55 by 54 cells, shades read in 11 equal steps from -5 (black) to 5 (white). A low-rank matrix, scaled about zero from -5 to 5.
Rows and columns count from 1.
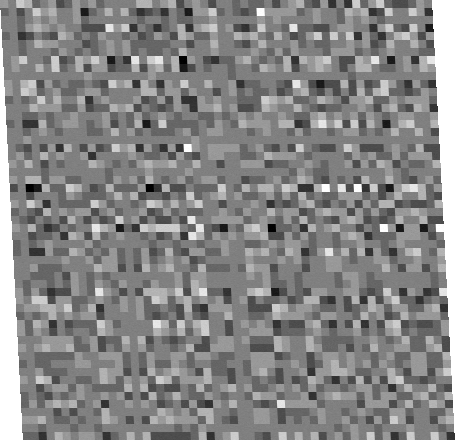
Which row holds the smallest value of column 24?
2
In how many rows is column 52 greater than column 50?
21
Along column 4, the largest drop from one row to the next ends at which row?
24
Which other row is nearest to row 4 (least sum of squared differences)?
14
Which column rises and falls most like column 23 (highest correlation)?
43
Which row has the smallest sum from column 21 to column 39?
8
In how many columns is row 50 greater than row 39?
20
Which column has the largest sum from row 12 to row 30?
23
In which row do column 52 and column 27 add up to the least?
29
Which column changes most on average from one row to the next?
54
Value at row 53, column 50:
0
